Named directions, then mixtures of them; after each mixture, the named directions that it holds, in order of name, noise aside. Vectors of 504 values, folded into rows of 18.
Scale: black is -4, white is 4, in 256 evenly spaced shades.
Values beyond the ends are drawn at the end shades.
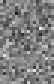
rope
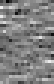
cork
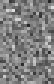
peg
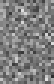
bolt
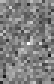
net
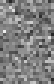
cork, net, peg.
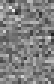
cork, net, peg.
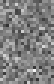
bolt, peg, rope.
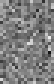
bolt, net, peg.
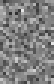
bolt, cork, rope.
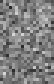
net, rope.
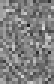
bolt, peg.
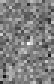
net.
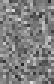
peg.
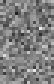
rope.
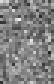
cork, net, peg.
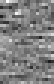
cork.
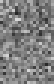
net, peg, rope.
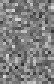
peg.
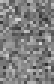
net, peg, rope.
